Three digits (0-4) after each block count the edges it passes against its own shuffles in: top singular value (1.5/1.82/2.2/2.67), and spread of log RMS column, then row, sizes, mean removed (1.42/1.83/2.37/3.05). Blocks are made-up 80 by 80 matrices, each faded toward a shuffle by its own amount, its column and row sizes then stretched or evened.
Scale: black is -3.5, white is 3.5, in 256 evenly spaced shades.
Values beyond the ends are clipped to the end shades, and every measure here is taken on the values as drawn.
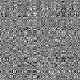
4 1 3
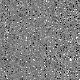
0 3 0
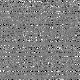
0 1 4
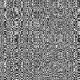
4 4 0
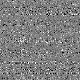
2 0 3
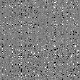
1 3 2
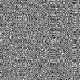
4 1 0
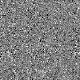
0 2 2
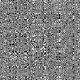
3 3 2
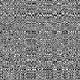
4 0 4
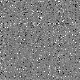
1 2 1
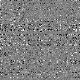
0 2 4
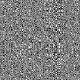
3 3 0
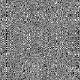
3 3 1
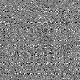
3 0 3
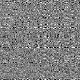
3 1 3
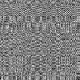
4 1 2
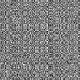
4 3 1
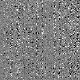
1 4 2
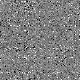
1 2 2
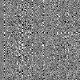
2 4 1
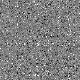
1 2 2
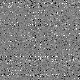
0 2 3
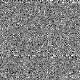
1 1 3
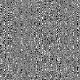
3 4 0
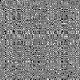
4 2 2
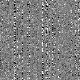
1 4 0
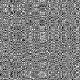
4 3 0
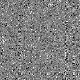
2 2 1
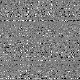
0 1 4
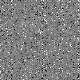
2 2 0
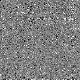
1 2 2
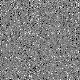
1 1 1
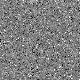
0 1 0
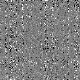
0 4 1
